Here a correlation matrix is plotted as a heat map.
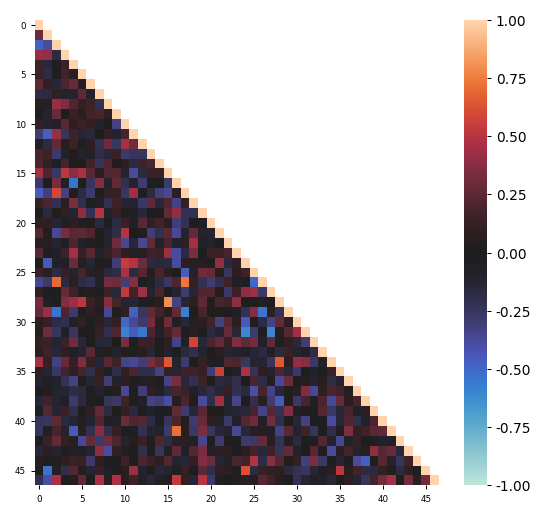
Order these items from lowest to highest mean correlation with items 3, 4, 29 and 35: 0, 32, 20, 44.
20, 44, 32, 0
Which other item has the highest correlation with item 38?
21
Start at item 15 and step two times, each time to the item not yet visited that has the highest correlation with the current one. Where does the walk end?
34
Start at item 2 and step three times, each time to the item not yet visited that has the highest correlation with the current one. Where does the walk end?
11
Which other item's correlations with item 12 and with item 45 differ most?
35
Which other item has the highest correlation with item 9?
46
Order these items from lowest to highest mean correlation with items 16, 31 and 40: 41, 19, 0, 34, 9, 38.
0, 34, 38, 9, 19, 41
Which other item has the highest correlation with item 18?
32
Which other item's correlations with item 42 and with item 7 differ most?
19
